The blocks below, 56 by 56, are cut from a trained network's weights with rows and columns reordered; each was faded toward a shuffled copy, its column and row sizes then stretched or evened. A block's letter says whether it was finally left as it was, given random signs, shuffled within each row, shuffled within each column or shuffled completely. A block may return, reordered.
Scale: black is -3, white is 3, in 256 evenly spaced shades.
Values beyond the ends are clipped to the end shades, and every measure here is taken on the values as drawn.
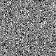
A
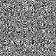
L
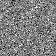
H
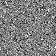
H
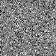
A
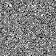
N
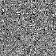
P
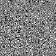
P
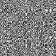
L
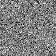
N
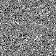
N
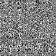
P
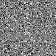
P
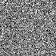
N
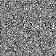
P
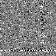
P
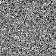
N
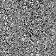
A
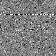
N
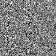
A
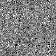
P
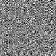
L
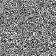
P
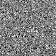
N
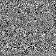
P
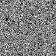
P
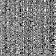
L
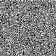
H
